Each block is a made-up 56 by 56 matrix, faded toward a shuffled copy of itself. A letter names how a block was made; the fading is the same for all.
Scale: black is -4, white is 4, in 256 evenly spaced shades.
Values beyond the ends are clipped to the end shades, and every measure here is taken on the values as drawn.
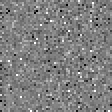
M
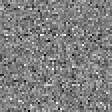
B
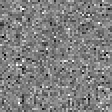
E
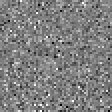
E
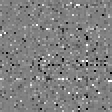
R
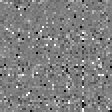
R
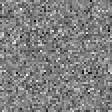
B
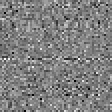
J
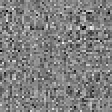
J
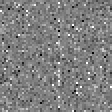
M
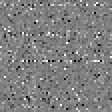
R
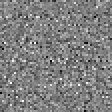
B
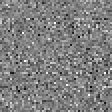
B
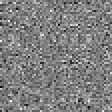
J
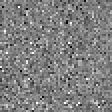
E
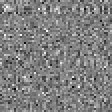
J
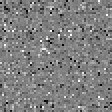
R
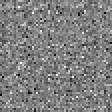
E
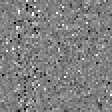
M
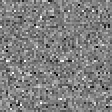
B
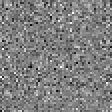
J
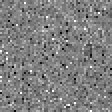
M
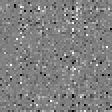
R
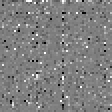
R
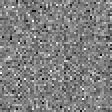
E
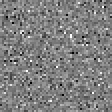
E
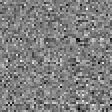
J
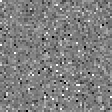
M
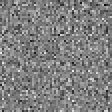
J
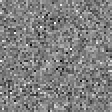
B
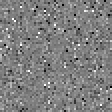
M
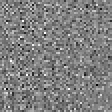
J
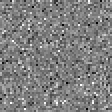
E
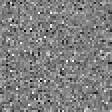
E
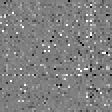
R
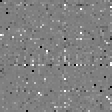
R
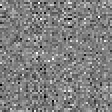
J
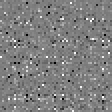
R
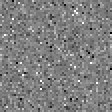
M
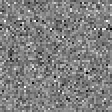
B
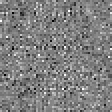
J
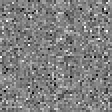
E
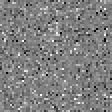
R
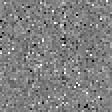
M
